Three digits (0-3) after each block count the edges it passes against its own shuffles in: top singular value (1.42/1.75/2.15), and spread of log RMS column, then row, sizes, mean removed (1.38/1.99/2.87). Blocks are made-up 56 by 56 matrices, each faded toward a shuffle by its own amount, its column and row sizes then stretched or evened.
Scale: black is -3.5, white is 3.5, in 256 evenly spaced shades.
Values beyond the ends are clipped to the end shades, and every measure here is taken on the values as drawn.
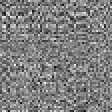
3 1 2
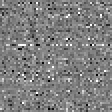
1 1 2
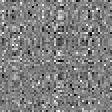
3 2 1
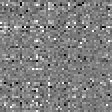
2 1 2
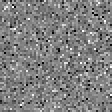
0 0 0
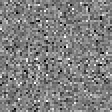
1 1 1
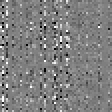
2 3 1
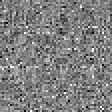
2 0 1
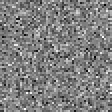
1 0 0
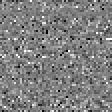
1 0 2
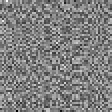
3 0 0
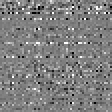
1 1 3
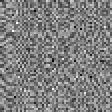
3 0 0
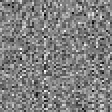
3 2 0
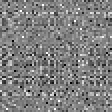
3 0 2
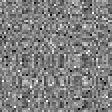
3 0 0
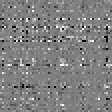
2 2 3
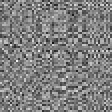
3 0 2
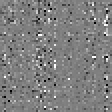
0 3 2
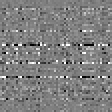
3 1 3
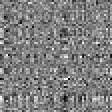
3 1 2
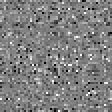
2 0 2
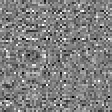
3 1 2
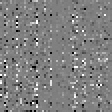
0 3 2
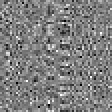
3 2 0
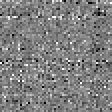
1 0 2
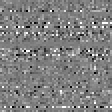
1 0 3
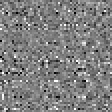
3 1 2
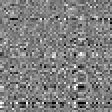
3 1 2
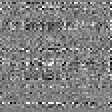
3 1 3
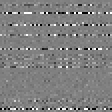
3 0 3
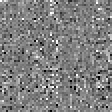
1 2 1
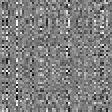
3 3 1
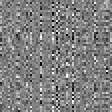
3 3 0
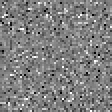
0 0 1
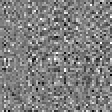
3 2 1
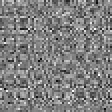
3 0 2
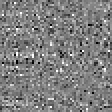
2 1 1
